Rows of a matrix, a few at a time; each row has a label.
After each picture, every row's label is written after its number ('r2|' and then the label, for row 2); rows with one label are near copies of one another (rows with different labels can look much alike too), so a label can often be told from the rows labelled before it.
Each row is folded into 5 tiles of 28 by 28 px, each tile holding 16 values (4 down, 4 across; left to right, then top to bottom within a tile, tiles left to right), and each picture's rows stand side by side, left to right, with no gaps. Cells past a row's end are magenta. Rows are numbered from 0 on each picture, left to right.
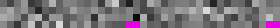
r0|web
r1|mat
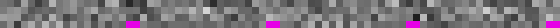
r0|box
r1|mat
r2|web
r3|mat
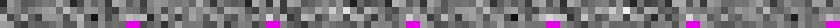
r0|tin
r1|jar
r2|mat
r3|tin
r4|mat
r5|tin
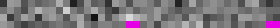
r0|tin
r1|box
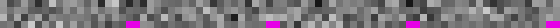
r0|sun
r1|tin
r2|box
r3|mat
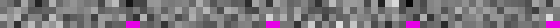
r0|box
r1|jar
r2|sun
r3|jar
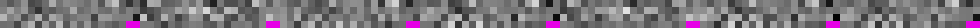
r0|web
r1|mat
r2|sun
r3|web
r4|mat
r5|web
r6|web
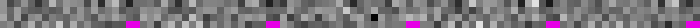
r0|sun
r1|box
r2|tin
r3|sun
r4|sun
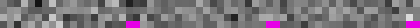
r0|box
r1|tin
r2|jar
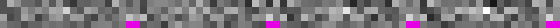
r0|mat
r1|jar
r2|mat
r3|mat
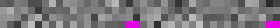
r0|web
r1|box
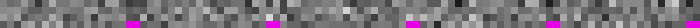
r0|box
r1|jar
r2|mat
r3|box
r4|sun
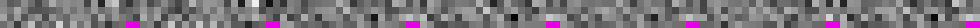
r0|sun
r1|sun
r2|tin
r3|tin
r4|tin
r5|jar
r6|tin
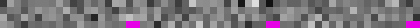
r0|tin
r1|sun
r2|web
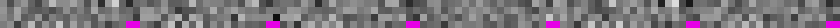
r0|sun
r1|web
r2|box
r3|jar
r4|sun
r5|box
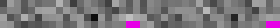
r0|tin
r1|tin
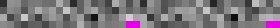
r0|tin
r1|tin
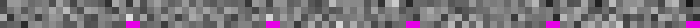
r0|jar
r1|jar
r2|sun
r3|web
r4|box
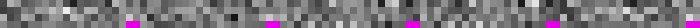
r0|mat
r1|tin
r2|sun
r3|sun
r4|mat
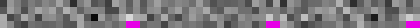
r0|tin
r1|jar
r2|tin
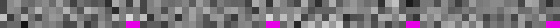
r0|jar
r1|jar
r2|box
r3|box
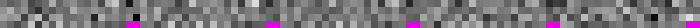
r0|web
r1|sun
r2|sun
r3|box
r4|tin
